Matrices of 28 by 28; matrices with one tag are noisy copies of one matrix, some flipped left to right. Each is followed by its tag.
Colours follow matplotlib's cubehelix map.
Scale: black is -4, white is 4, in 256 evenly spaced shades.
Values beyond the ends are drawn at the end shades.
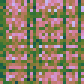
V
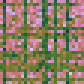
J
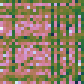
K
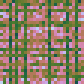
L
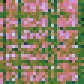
V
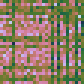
K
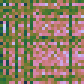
K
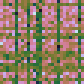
J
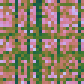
J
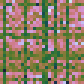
J
